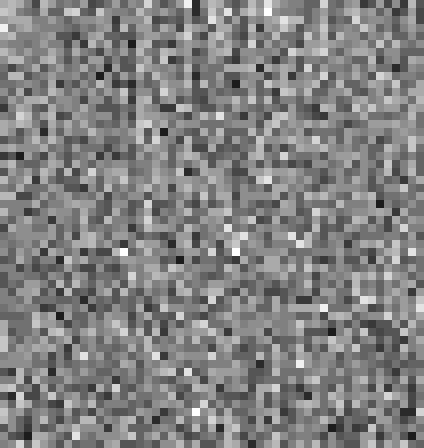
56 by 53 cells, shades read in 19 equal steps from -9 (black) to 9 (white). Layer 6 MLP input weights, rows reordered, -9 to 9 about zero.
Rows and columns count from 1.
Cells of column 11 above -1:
34
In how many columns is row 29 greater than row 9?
21
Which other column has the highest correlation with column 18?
32
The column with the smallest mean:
17
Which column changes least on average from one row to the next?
18
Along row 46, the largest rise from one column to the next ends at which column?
38
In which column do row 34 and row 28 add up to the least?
7
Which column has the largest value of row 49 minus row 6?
15
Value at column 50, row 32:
4
